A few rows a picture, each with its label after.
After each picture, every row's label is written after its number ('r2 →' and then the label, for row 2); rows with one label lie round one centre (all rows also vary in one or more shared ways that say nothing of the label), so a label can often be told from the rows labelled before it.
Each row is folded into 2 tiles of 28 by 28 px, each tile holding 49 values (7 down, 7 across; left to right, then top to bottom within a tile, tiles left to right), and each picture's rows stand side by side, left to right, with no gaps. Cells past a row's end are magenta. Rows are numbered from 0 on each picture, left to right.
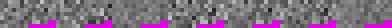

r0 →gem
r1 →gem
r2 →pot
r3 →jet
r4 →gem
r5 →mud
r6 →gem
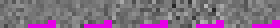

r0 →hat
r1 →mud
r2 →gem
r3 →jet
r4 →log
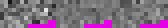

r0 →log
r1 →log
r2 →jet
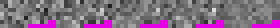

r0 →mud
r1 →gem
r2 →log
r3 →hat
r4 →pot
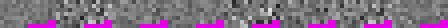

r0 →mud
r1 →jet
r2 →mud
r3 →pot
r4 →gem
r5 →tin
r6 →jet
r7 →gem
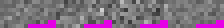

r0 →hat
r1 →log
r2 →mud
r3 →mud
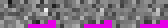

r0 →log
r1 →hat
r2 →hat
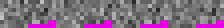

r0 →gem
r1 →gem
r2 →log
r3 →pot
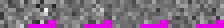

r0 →hat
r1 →pot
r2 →gem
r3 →hat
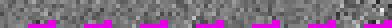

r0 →hat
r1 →gem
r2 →tin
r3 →tin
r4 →pot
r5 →hat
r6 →pot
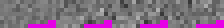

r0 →tin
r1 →log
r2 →mud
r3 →log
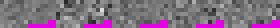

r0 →log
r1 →log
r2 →gem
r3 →tin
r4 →gem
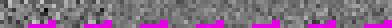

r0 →mud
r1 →gem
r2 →tin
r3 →jet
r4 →pot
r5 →mud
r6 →hat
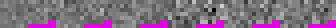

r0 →pot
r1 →log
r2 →mud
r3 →tin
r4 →log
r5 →gem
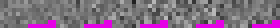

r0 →hat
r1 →log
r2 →log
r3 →pot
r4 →mud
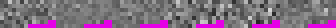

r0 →hat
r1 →hat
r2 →hat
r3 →pot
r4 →tin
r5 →log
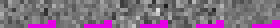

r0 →mud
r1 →tin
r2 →log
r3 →tin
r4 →log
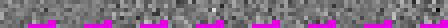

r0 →gem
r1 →mud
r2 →jet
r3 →jet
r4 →pot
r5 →gem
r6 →mud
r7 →gem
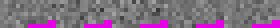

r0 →gem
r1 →gem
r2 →mud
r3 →pot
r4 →gem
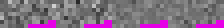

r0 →tin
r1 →log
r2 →log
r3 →log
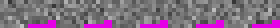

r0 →gem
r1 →hat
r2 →pot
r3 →tin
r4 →tin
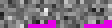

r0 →hat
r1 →tin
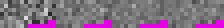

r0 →tin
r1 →pot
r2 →mud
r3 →hat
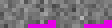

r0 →hat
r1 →tin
